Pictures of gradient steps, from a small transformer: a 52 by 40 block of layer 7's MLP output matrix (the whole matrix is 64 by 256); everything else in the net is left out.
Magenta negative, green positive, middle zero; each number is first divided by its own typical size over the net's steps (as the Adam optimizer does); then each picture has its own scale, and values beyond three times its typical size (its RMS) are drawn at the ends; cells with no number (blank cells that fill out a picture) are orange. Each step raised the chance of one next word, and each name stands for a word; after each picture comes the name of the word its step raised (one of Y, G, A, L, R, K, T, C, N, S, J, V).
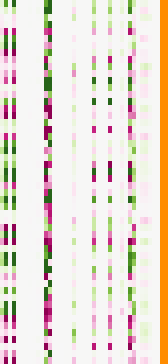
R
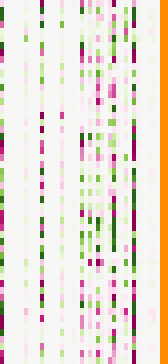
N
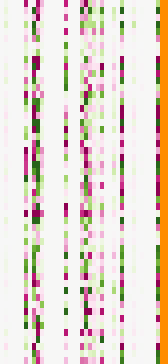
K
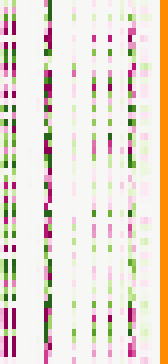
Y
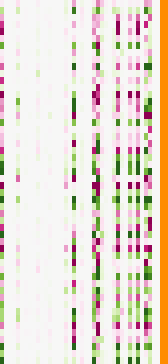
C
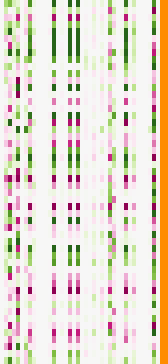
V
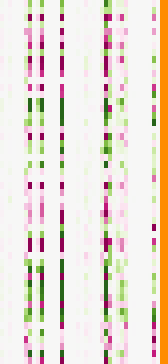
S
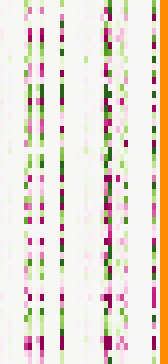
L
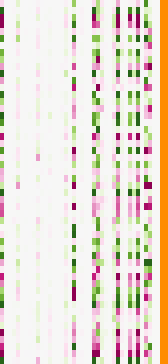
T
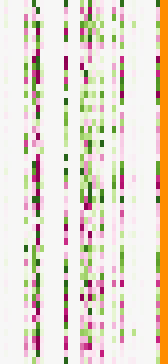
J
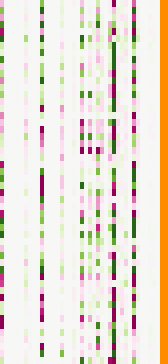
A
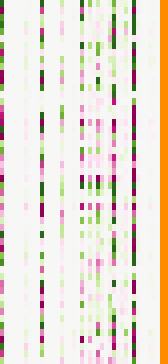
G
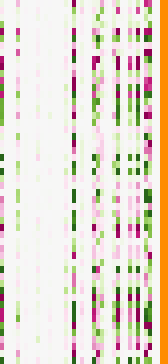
J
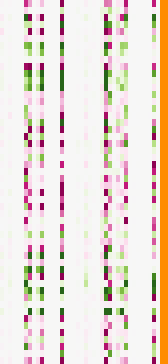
K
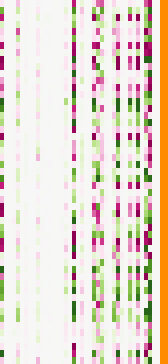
S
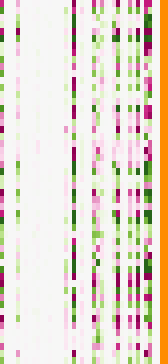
A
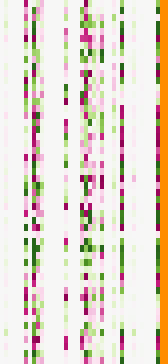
L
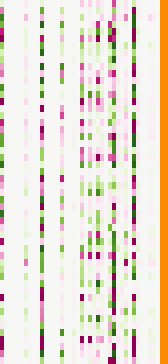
L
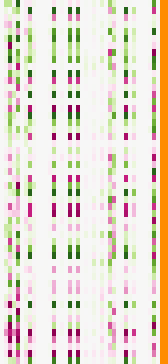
T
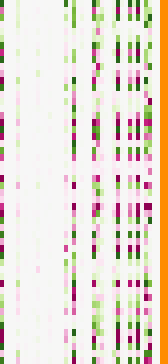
G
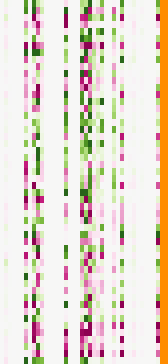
T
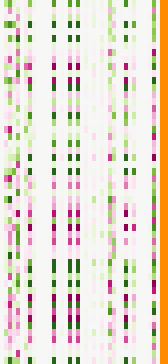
J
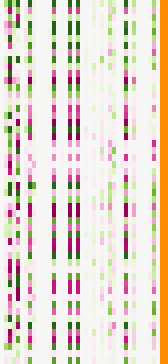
G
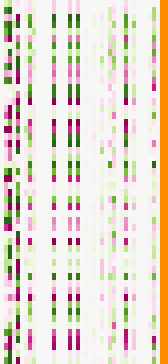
L
